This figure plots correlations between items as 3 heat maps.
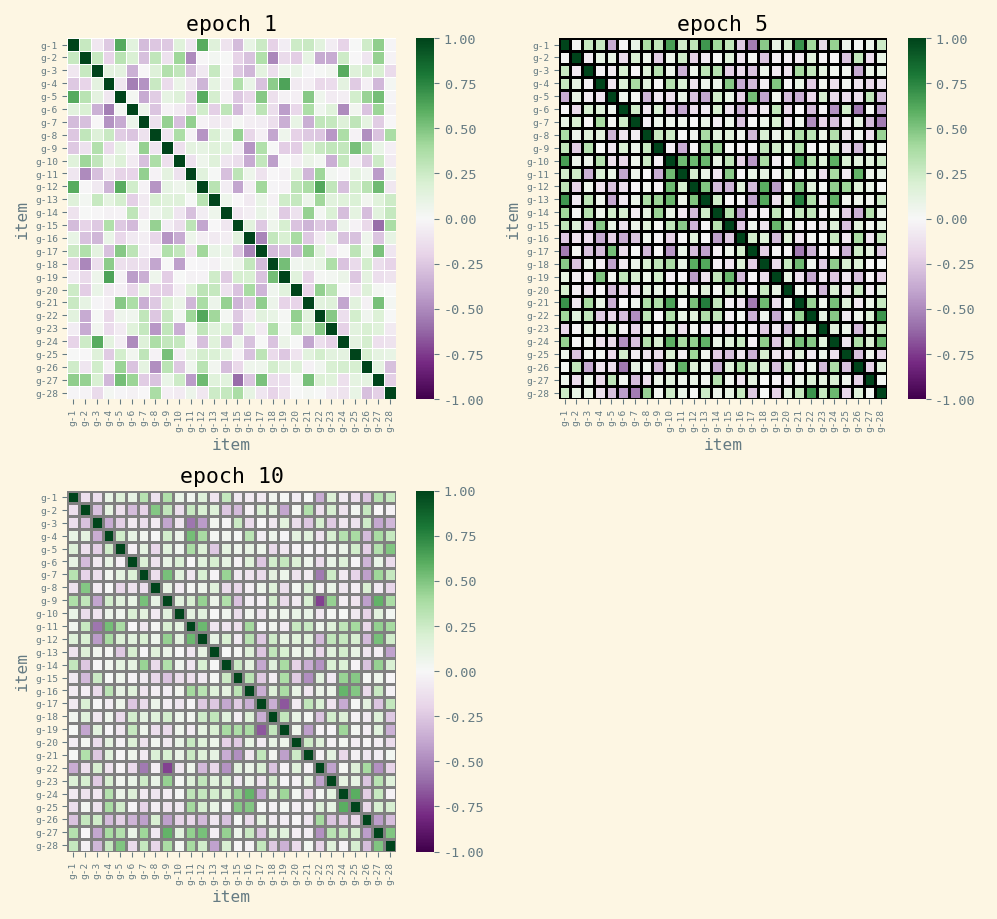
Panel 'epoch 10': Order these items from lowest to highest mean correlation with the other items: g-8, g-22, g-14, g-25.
g-22, g-8, g-14, g-25
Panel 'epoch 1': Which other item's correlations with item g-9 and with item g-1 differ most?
g-7
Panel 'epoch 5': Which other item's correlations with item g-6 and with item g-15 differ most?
g-11
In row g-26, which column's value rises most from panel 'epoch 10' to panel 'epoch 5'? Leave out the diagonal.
g-11
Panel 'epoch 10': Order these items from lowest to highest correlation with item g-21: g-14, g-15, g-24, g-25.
g-15, g-14, g-24, g-25
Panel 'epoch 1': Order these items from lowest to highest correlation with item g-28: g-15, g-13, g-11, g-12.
g-12, g-11, g-13, g-15
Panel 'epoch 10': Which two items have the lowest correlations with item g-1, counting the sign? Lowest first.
g-22, g-26
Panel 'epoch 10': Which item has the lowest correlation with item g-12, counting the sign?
g-3
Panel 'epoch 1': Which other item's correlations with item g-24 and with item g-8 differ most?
g-26
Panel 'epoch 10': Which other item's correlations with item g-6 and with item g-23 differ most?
g-2
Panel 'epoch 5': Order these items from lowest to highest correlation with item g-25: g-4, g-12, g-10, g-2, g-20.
g-2, g-20, g-4, g-10, g-12
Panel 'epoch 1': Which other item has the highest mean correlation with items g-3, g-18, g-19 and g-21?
g-4
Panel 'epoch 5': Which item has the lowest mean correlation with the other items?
g-17
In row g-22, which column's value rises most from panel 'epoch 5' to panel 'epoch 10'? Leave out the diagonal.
g-17
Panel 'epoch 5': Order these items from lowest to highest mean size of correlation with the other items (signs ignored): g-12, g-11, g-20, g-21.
g-20, g-11, g-12, g-21
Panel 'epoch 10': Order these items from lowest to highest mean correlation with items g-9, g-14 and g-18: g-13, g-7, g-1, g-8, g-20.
g-20, g-8, g-13, g-1, g-7
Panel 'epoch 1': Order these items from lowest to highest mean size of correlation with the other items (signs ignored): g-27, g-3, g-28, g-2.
g-28, g-3, g-2, g-27
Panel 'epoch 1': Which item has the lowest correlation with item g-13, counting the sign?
g-6
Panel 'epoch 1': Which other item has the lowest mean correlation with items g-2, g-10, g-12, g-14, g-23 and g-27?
g-15
